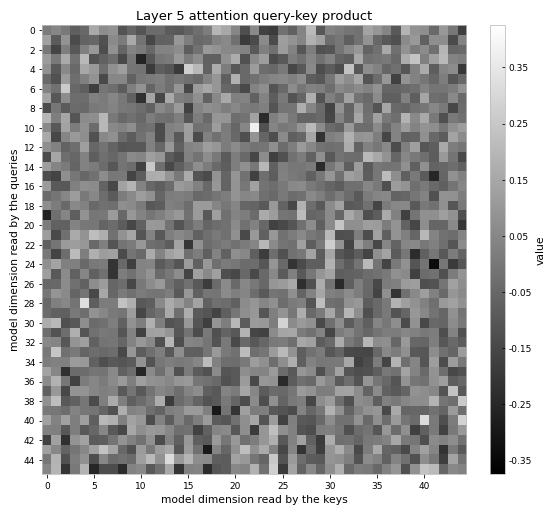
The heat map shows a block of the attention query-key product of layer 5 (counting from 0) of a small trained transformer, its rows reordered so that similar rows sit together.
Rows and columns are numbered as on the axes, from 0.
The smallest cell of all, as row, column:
24, 41
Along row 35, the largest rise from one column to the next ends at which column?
11
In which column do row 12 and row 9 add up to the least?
23
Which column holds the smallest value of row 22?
15
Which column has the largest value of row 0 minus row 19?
38
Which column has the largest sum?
4
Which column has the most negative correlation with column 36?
0
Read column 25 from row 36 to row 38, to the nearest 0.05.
-0.25 -0.05 -0.05
